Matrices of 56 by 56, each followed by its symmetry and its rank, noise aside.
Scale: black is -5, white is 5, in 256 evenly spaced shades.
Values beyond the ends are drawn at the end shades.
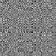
no symmetry, rank four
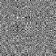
no symmetry, rank four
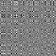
antisymmetric, rank two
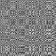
symmetric, rank three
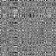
no symmetry, rank four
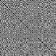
symmetric, rank four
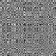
symmetric, rank four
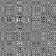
antisymmetric, rank four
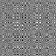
antisymmetric, rank two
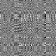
no symmetry, rank four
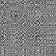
symmetric, rank four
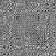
symmetric, rank four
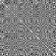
symmetric, rank four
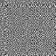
no symmetry, rank four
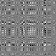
symmetric, rank two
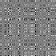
no symmetry, rank two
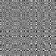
antisymmetric, rank two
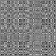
symmetric, rank two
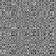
no symmetry, rank two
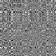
no symmetry, rank three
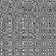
no symmetry, rank four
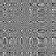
antisymmetric, rank two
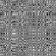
no symmetry, rank three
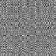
no symmetry, rank four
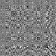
symmetric, rank four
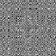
symmetric, rank three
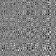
no symmetry, rank four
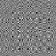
symmetric, rank three
